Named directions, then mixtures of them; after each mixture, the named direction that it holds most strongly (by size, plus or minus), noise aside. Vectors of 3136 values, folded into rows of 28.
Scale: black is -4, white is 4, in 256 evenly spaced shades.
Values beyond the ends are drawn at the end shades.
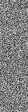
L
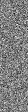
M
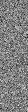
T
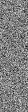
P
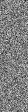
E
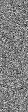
M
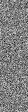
L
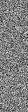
T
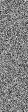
E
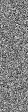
M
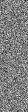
E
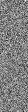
E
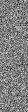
T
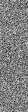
L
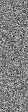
M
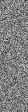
E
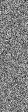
E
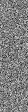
M
